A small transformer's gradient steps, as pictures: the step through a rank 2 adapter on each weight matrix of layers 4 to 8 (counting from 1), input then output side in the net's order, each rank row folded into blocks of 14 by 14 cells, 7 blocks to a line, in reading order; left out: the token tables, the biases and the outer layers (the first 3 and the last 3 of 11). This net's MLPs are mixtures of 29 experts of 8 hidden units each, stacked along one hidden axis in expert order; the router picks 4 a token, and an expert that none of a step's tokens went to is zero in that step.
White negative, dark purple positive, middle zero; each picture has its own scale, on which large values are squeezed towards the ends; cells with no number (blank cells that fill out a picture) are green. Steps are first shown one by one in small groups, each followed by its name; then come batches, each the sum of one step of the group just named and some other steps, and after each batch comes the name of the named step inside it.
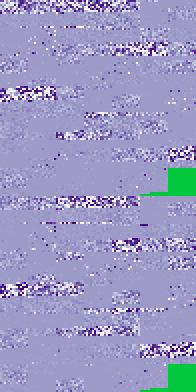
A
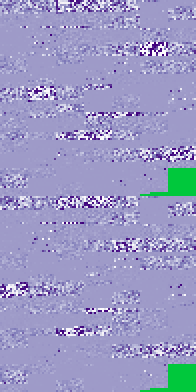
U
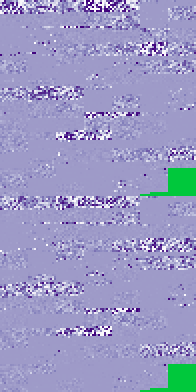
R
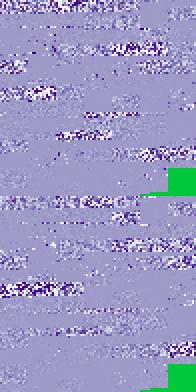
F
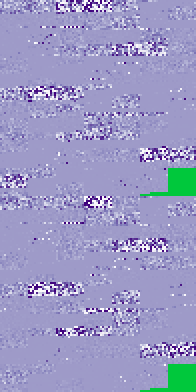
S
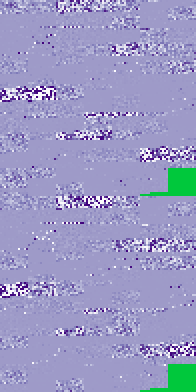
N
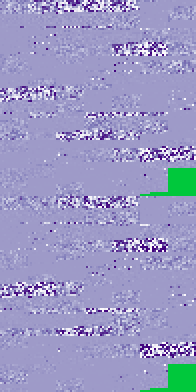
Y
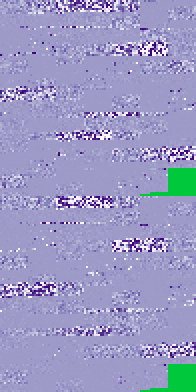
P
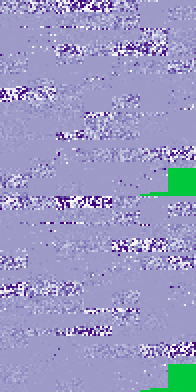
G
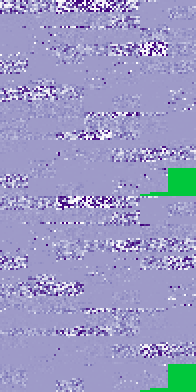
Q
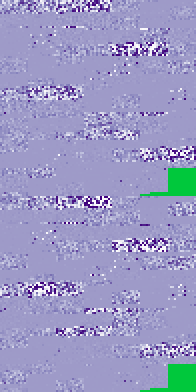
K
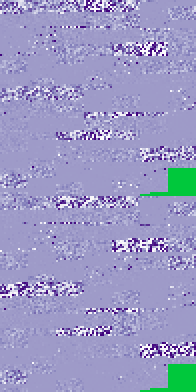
R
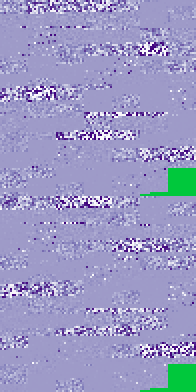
U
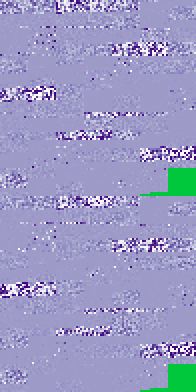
N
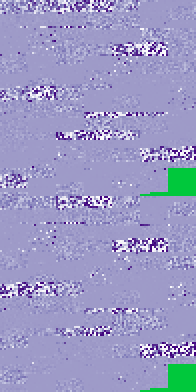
K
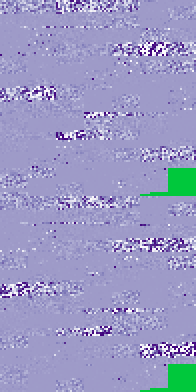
P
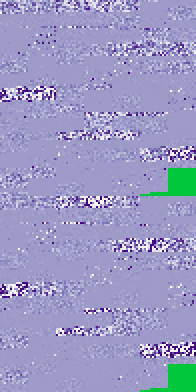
N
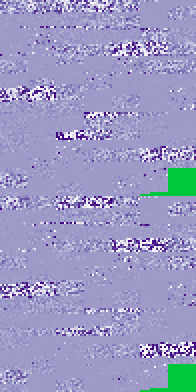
G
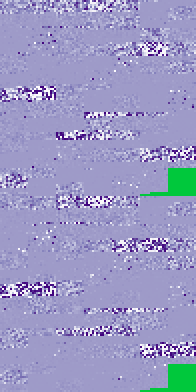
N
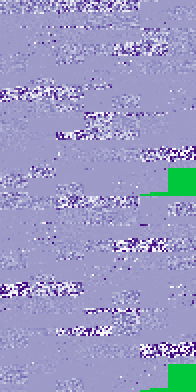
A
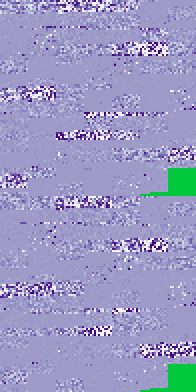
Y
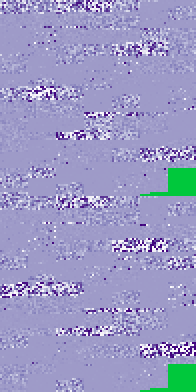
Q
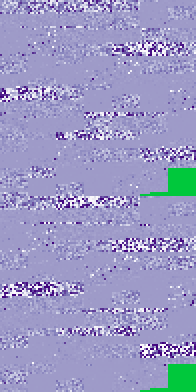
A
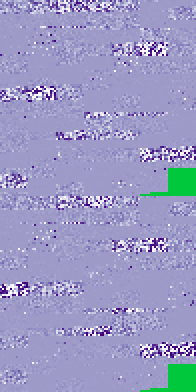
N
